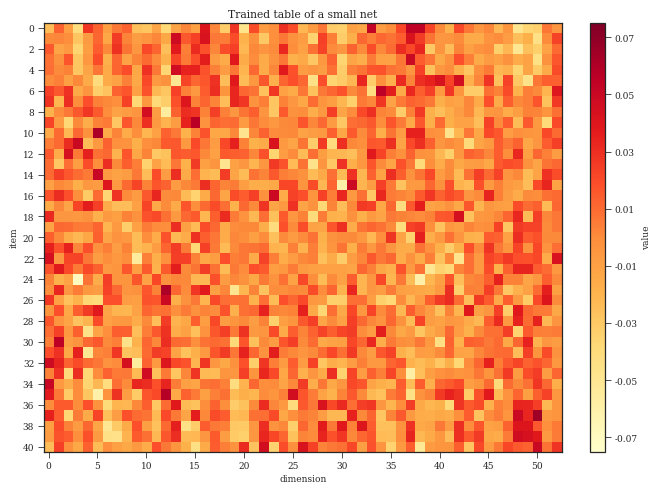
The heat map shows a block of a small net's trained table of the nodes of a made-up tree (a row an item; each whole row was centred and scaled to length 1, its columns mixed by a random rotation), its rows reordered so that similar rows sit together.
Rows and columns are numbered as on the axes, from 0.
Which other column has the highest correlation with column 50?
48
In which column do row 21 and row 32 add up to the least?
9
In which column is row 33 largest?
10
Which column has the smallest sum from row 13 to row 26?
28
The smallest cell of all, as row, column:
24, 3
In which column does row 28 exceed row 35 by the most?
5
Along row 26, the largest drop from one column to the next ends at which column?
13
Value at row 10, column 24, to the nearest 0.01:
0
